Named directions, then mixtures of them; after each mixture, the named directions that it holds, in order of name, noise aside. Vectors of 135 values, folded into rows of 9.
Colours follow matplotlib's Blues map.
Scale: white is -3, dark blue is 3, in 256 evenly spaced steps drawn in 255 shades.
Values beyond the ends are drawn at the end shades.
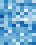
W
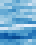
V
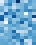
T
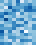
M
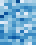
M, T, V.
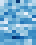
T, V.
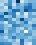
M, T.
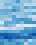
V.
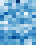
M, T, V.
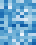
W.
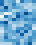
M, T, W.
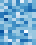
M.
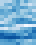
V.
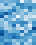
M, V, W.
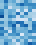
W.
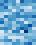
M, V.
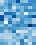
T, V.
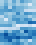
M, V.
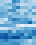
V.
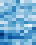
M, V, W.
